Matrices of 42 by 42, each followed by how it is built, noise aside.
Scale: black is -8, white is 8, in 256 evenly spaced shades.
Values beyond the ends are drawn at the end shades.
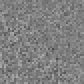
lower triangular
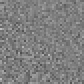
lower triangular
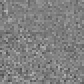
lower triangular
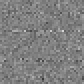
uneven rows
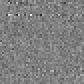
uneven rows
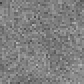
smooth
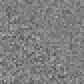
lower triangular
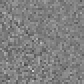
lower triangular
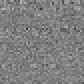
uneven rows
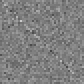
diagonal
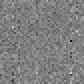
uneven columns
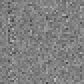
uneven columns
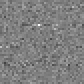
uneven rows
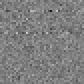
uneven rows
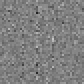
uneven columns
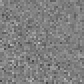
lower triangular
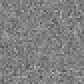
uneven rows
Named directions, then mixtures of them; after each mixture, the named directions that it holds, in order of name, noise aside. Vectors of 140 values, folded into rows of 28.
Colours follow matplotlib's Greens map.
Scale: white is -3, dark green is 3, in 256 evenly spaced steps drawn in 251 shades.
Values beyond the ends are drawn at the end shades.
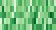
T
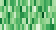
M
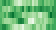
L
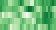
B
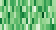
M.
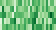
T.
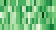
B, M.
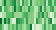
M, T.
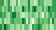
L, M.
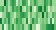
M.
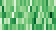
T.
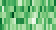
L, T.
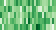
L, M.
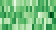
L, T.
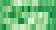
L.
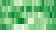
L.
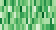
M.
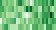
B, T.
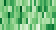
L, M.
